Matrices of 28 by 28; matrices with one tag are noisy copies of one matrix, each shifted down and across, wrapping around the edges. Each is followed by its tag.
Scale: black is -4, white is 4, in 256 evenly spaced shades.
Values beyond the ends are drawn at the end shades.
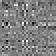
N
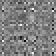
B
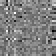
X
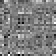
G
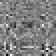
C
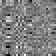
X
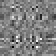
C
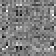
G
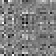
G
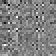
B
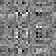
G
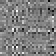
N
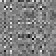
B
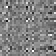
B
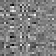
X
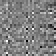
B
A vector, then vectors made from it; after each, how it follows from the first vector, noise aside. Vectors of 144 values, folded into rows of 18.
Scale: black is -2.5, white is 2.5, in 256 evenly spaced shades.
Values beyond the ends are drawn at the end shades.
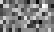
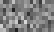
wrapped around, shrunk.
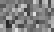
reversed, negated, shrunk.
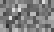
reversed, negated, shrunk.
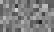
shrunk.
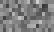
negated, shrunk.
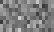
negated, shrunk.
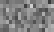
wrapped around, shrunk.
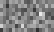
wrapped around, shrunk.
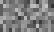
shrunk.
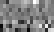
wrapped around, partly zeroed.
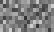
negated, shrunk.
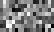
reversed.
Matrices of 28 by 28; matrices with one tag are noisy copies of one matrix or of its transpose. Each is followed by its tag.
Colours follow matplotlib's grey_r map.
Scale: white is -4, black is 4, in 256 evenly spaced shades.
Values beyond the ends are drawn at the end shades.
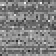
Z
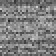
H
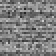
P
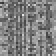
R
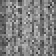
H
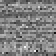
P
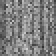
H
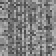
R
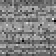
H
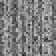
P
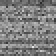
H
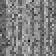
H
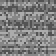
Z
